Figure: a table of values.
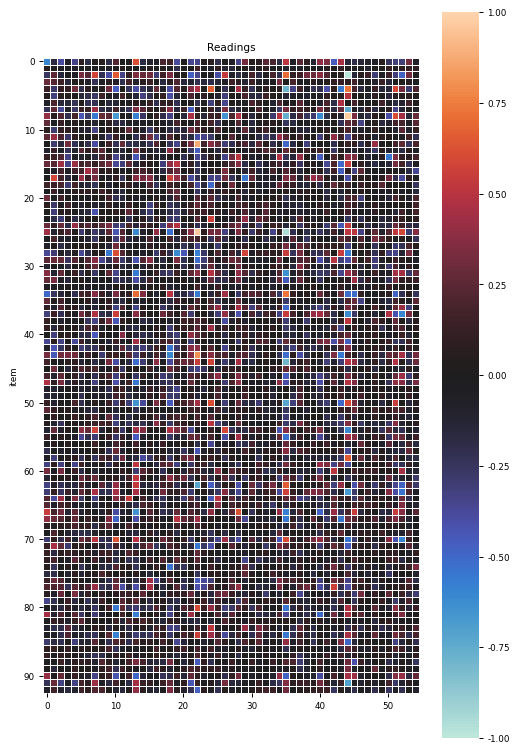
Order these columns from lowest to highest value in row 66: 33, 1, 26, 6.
26, 33, 6, 1
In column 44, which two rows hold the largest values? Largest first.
8, 4
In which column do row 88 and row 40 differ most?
22
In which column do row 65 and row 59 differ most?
13
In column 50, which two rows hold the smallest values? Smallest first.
14, 8
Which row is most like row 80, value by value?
84
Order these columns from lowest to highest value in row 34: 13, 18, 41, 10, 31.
41, 31, 10, 18, 13
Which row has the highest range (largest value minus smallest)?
25
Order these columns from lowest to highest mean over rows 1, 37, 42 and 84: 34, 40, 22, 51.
34, 51, 40, 22
